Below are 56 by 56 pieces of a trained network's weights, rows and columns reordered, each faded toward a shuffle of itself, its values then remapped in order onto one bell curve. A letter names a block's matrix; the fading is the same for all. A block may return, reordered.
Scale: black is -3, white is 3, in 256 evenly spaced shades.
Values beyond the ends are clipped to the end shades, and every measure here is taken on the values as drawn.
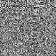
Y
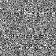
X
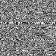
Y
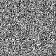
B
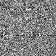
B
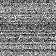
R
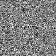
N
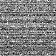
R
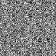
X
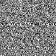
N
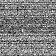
R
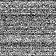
R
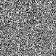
N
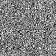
B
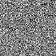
B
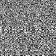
Y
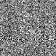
B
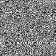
Y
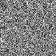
N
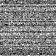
R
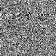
N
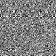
Y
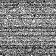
R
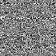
Y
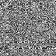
X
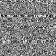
Y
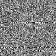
B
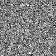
B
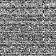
R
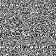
Y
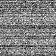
R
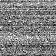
R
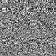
X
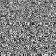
X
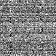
R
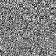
X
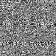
X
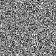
N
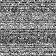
R
